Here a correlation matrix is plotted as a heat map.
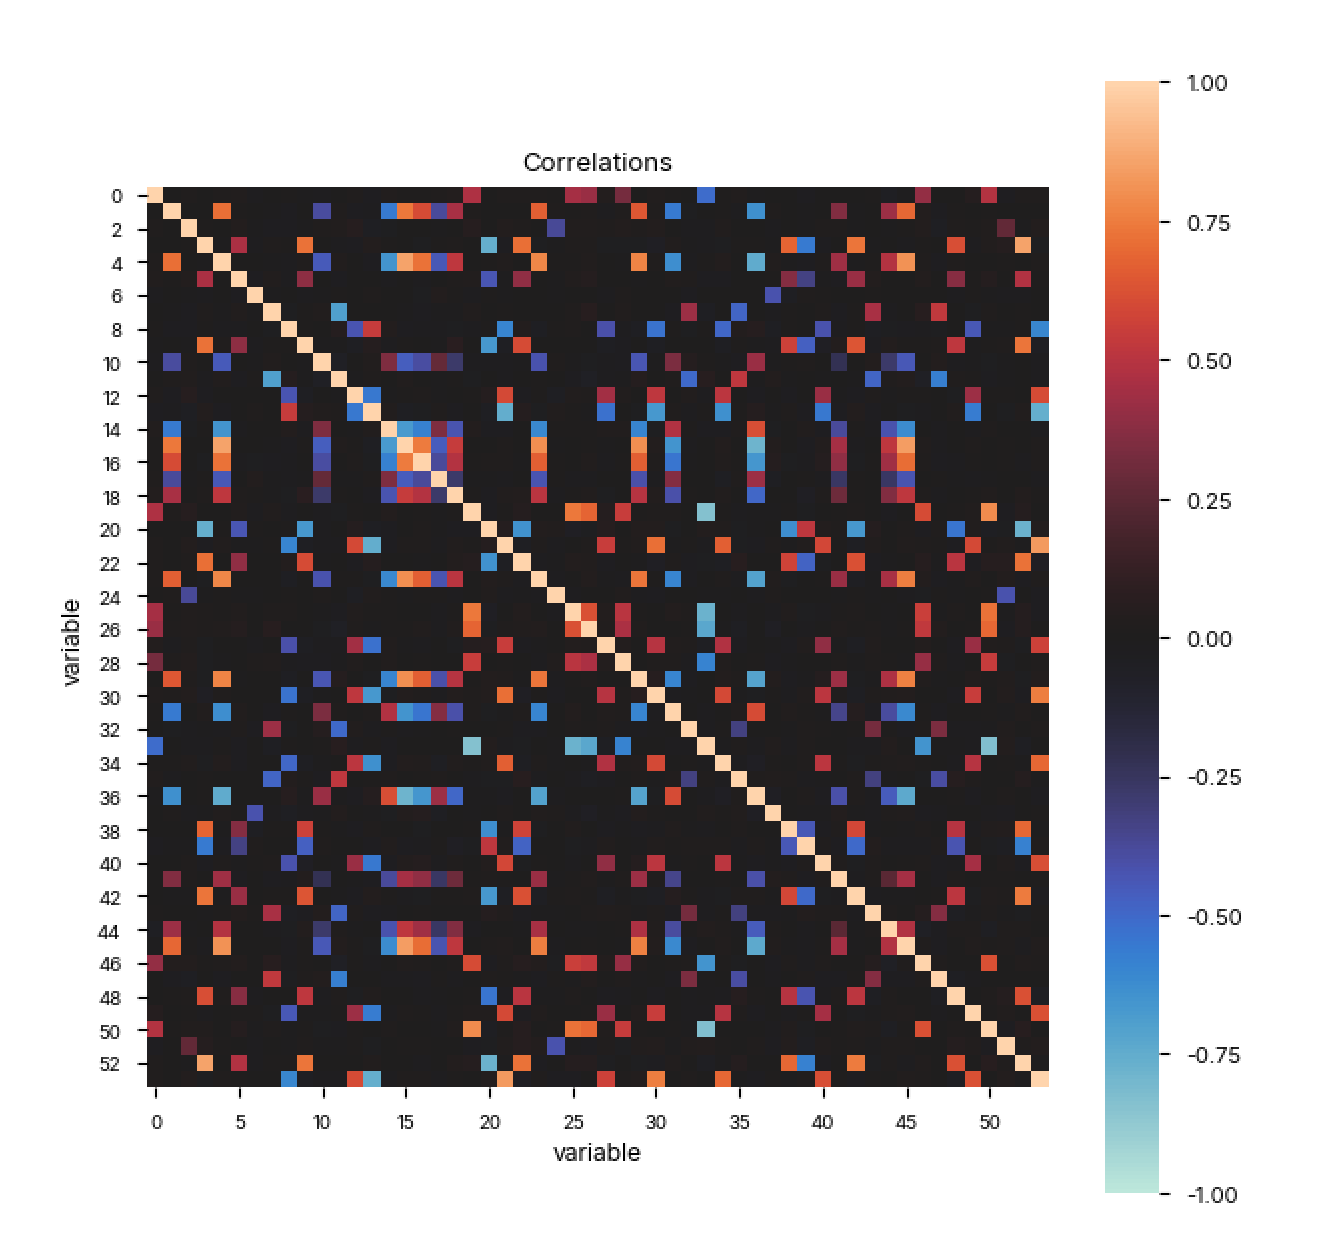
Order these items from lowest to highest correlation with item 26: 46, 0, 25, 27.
27, 0, 46, 25
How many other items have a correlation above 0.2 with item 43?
3
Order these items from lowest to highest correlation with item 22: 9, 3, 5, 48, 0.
0, 5, 48, 9, 3
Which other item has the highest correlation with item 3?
52
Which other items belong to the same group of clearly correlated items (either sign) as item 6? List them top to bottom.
37
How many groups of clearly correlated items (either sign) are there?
7
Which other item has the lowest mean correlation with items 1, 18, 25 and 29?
36
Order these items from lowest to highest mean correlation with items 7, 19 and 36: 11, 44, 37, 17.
11, 44, 37, 17
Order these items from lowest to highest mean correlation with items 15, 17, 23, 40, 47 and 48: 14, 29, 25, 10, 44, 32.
14, 10, 25, 32, 44, 29
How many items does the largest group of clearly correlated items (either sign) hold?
15
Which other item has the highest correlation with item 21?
53
